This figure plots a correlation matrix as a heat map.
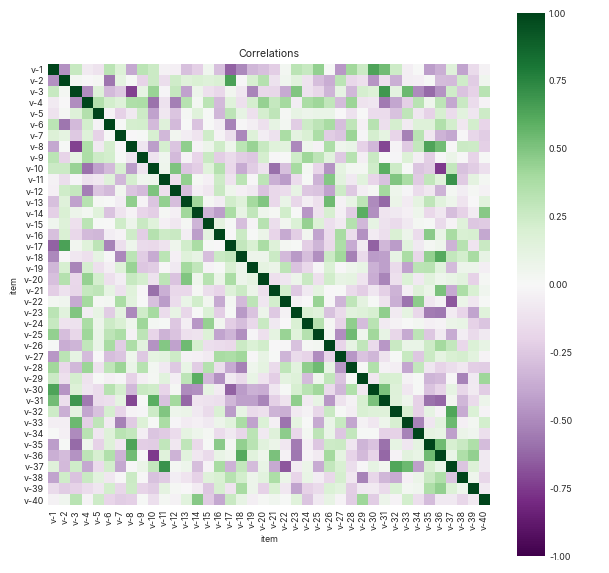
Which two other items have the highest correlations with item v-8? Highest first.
v-35, v-36
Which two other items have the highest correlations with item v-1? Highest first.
v-30, v-31
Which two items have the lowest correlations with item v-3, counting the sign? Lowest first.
v-8, v-35
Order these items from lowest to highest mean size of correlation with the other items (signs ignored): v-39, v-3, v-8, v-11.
v-39, v-11, v-8, v-3
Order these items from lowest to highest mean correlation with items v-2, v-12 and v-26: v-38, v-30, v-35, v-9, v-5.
v-30, v-9, v-5, v-38, v-35
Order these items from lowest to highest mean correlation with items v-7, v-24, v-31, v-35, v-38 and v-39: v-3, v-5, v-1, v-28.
v-3, v-5, v-1, v-28
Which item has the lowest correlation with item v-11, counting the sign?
v-22
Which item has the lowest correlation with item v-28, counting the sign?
v-18
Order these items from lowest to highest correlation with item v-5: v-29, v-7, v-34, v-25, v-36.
v-7, v-34, v-29, v-25, v-36
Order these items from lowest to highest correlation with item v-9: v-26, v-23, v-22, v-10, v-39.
v-39, v-10, v-22, v-26, v-23
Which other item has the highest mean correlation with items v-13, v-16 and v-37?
v-11
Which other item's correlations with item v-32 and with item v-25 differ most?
v-37
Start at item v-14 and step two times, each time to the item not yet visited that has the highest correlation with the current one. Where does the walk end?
v-40
